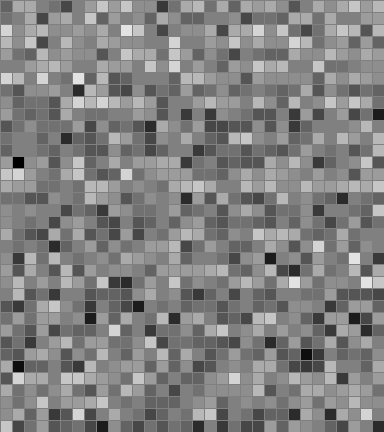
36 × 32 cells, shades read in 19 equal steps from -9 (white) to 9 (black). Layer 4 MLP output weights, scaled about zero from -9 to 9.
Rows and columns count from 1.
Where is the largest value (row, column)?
14, 2
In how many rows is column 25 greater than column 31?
16
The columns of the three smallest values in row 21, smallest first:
27, 15, 23
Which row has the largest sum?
36
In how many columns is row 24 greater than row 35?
9
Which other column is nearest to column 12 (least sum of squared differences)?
28
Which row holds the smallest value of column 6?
32
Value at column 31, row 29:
-3
